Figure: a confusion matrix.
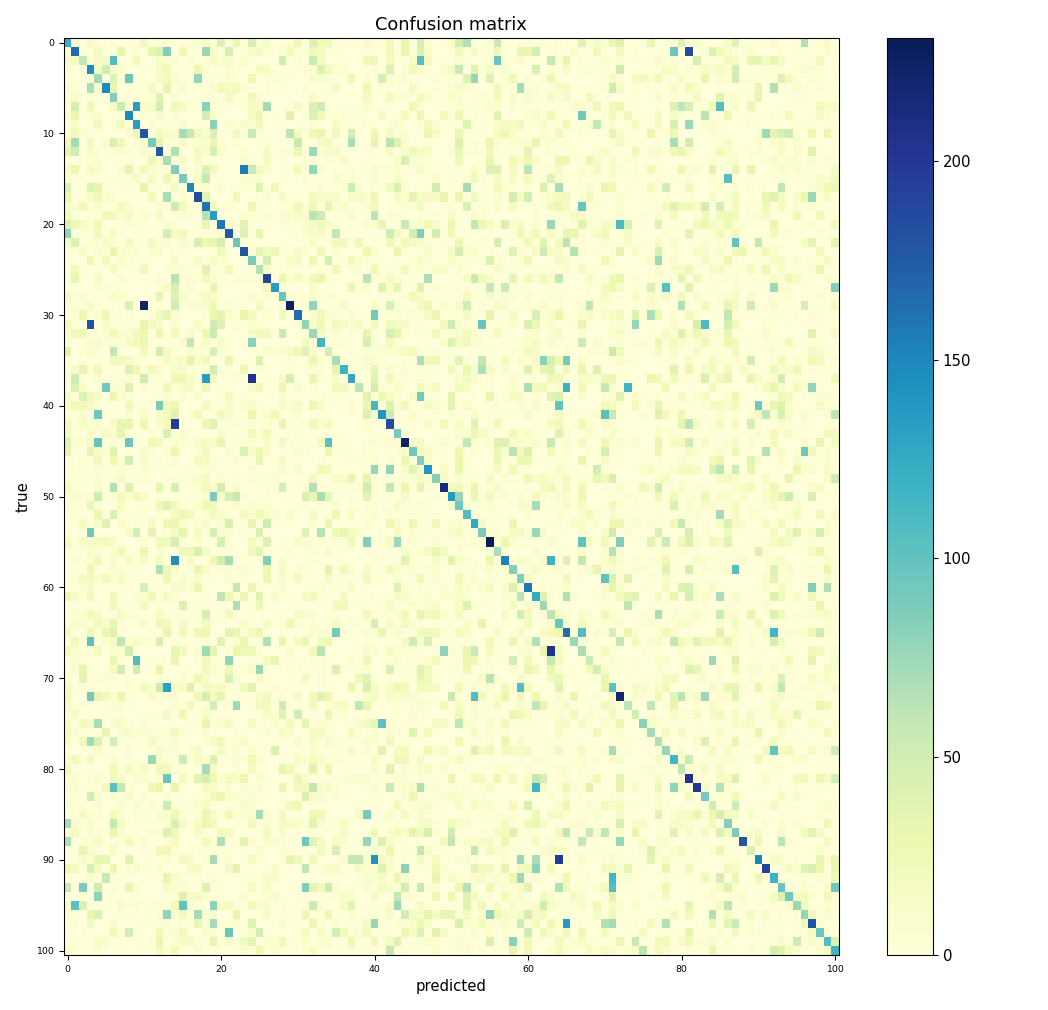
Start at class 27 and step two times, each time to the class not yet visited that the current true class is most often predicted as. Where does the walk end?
92
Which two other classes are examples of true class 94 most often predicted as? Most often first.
4, 43
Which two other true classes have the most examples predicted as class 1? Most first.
95, 11
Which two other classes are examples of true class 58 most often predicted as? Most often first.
87, 12
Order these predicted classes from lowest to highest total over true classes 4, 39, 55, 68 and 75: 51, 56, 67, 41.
56, 51, 67, 41
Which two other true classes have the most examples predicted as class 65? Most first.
97, 38
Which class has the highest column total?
18
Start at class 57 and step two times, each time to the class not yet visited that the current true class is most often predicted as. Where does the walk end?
23
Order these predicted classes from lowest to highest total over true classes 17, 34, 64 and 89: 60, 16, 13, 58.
16, 58, 60, 13
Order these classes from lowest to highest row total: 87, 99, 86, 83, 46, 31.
83, 46, 86, 99, 87, 31
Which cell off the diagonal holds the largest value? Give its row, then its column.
29, 10
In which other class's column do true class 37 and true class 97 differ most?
24
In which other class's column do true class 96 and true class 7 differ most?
9
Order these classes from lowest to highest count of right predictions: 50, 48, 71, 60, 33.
48, 71, 33, 50, 60
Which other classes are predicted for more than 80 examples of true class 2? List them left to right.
6, 46, 56
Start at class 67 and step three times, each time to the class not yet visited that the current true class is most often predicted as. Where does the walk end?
3
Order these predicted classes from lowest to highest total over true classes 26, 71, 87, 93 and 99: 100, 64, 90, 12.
90, 12, 100, 64
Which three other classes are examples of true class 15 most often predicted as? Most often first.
86, 18, 63
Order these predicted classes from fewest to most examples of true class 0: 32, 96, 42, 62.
62, 42, 32, 96
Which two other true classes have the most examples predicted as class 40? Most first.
90, 30
